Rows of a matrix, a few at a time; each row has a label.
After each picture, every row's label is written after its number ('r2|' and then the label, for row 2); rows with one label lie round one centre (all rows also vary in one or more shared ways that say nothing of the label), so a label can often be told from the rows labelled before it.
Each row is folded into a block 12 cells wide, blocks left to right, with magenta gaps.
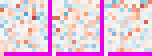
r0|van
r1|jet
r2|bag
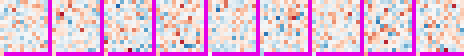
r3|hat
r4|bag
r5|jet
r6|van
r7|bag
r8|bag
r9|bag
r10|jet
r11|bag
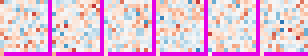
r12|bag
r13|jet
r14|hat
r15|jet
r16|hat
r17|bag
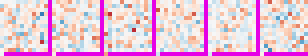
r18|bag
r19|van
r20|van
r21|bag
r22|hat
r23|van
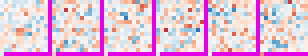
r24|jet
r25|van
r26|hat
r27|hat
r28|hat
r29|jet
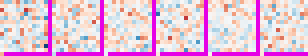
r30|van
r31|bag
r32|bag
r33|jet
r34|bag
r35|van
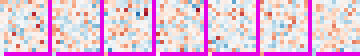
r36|bag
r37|bag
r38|jet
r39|jet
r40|jet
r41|bag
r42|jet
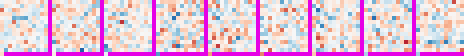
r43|van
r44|van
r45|hat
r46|bag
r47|van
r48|jet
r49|van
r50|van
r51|hat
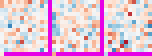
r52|bag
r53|jet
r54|bag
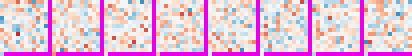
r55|hat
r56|van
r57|van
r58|bag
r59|bag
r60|hat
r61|jet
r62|van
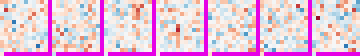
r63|jet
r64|hat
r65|bag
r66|jet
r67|hat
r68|bag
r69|van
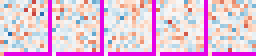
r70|bag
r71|van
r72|bag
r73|van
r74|van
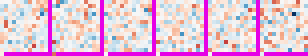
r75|hat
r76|van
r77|bag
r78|jet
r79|van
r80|van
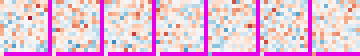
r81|bag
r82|jet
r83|bag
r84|van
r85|bag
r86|van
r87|hat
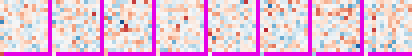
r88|jet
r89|jet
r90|jet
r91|jet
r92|hat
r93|hat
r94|bag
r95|hat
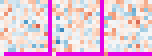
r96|jet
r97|bag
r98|hat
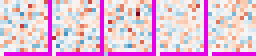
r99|jet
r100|hat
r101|bag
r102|hat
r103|hat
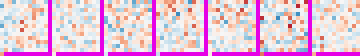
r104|jet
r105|van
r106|bag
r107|bag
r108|jet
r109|bag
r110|hat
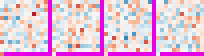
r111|bag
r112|van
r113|hat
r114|bag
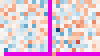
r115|bag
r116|van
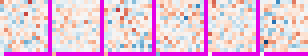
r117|hat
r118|jet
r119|van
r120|bag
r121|van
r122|jet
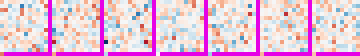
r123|jet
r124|jet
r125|van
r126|bag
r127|bag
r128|bag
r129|van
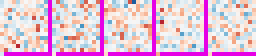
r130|bag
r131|van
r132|jet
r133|jet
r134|van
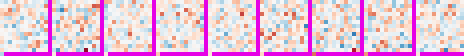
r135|bag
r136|hat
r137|hat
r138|bag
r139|bag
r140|bag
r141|van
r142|jet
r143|jet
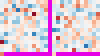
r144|jet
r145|van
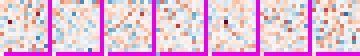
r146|hat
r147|bag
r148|bag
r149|van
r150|hat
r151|van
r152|van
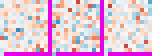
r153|hat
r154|bag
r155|hat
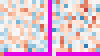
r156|jet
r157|van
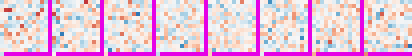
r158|jet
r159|van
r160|jet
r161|hat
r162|van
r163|hat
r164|van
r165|jet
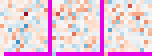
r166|bag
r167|bag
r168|bag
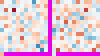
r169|jet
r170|van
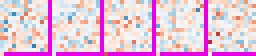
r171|bag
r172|hat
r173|van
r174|hat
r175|hat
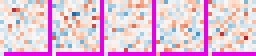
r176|jet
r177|hat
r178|hat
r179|hat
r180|bag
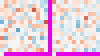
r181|hat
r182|bag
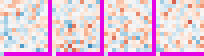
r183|bag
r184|jet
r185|bag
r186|hat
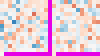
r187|jet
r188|bag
